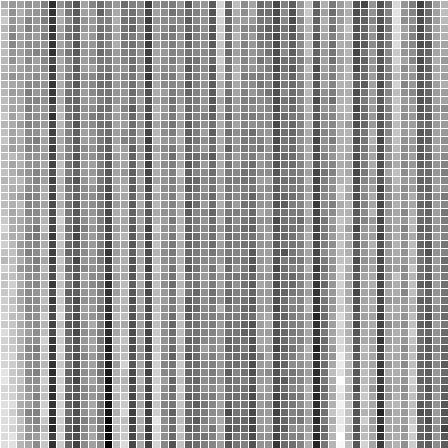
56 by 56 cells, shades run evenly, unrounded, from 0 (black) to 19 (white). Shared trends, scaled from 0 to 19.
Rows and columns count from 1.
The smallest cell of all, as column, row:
14, 56
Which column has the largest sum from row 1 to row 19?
50
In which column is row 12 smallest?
7
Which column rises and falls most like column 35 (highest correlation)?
29
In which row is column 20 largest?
53
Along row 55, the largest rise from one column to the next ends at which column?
15
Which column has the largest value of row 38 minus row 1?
46
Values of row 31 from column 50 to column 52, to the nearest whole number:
13 11 14
